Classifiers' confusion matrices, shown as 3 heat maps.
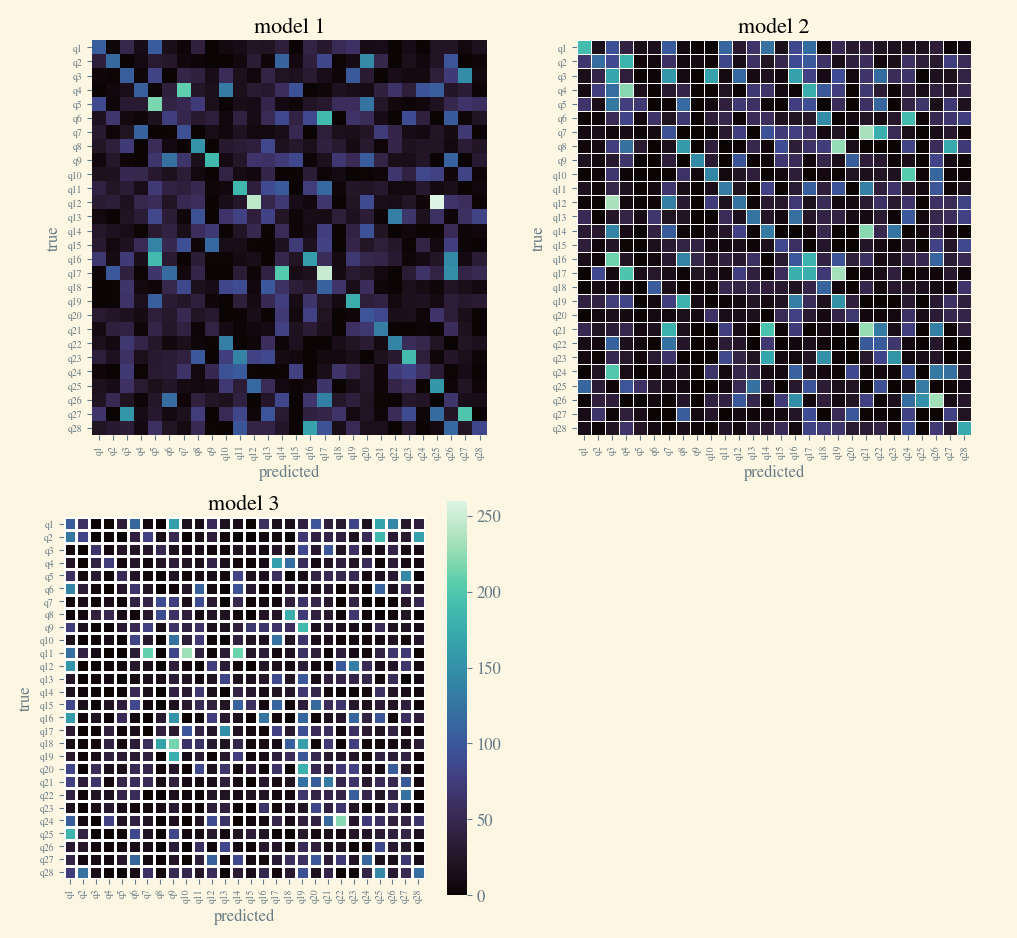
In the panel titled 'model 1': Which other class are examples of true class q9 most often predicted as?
q6
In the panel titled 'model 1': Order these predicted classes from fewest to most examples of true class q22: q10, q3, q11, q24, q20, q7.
q11, q7, q20, q24, q3, q10
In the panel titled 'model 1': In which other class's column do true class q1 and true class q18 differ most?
q5
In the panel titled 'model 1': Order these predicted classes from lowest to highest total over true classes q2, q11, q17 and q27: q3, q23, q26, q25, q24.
q24, q23, q25, q3, q26
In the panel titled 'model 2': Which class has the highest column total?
q3
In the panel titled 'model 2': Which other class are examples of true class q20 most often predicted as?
q16
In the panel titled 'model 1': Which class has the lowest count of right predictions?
q10
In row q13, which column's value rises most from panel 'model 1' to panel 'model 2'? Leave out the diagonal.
q16
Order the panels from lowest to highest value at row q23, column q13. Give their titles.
model 2, model 3, model 1
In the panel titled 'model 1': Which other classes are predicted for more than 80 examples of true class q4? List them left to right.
q7, q10, q15, q24, q25
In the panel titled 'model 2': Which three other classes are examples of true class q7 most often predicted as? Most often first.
q21, q22, q14
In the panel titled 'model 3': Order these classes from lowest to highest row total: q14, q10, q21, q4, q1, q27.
q14, q10, q4, q27, q21, q1
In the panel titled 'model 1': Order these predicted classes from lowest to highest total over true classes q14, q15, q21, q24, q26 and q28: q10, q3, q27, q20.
q27, q10, q3, q20
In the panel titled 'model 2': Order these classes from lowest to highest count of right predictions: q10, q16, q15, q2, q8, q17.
q15, q16, q2, q10, q8, q17
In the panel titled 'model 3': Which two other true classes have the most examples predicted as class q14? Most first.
q11, q15
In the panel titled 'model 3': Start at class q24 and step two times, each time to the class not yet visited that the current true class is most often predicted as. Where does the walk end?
q27
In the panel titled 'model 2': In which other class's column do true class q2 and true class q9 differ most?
q4
